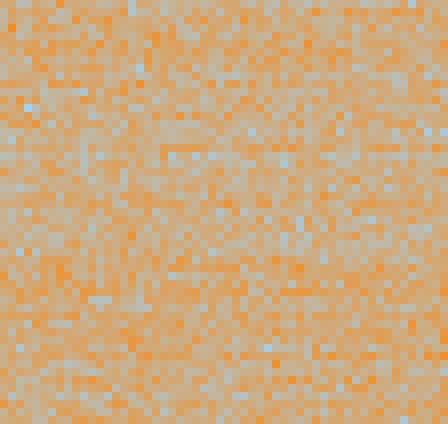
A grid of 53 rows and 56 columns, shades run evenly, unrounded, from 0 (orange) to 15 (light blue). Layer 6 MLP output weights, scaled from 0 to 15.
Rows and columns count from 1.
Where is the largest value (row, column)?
14, 4
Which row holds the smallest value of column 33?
53
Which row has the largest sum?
20
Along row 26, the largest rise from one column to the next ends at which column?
35
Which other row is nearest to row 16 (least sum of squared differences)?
23
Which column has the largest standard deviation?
56
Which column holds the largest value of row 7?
49
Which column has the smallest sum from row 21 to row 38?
17
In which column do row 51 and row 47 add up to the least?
1
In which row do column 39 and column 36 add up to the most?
30
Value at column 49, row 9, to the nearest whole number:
6
